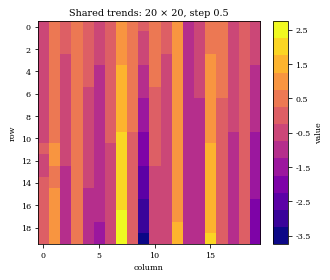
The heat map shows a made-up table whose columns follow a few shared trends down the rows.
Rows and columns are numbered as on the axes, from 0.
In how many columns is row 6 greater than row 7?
3
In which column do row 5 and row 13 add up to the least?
9
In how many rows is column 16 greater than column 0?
13
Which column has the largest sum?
7
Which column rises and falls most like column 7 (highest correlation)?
15
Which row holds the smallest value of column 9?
19
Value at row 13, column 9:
-2.5
